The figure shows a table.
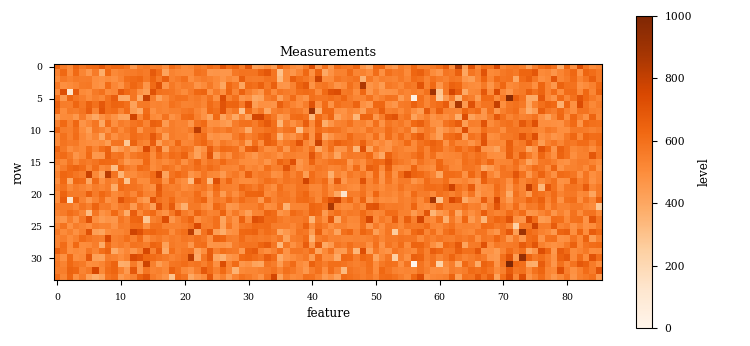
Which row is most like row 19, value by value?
27
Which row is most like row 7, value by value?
15
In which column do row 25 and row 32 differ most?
72
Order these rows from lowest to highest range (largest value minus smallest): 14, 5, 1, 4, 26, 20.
14, 1, 20, 26, 4, 5
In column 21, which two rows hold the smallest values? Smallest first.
18, 33
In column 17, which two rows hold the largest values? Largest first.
24, 2
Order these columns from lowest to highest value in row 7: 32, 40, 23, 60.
23, 32, 60, 40
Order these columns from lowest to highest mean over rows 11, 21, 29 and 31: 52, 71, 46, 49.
49, 52, 46, 71
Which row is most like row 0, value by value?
6
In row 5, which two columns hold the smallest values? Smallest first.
56, 60
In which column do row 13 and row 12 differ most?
41
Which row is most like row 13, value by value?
29
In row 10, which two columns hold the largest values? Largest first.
22, 64
